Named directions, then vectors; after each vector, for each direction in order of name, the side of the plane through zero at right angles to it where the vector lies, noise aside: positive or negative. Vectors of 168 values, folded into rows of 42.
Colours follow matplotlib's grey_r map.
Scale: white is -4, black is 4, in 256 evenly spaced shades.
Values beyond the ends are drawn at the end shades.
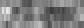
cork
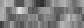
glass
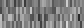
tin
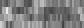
positive, negative, positive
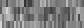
positive, negative, positive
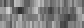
positive, negative, negative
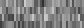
negative, positive, negative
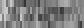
positive, positive, positive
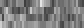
positive, negative, positive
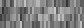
negative, negative, negative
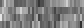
positive, positive, positive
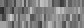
negative, negative, positive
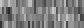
negative, positive, negative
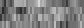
negative, negative, negative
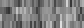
negative, positive, positive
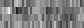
positive, negative, negative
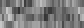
positive, negative, positive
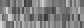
positive, negative, positive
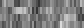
negative, positive, positive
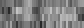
negative, positive, positive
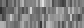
negative, negative, positive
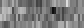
positive, positive, positive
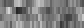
positive, negative, negative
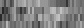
negative, negative, negative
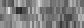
positive, negative, negative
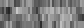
negative, positive, positive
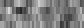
positive, negative, negative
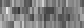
positive, negative, positive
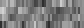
positive, positive, negative
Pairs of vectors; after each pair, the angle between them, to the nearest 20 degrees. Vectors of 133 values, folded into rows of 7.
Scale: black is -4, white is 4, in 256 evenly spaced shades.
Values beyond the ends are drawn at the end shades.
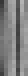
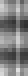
120 degrees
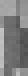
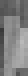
160 degrees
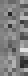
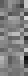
80 degrees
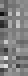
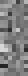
120 degrees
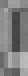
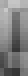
60 degrees
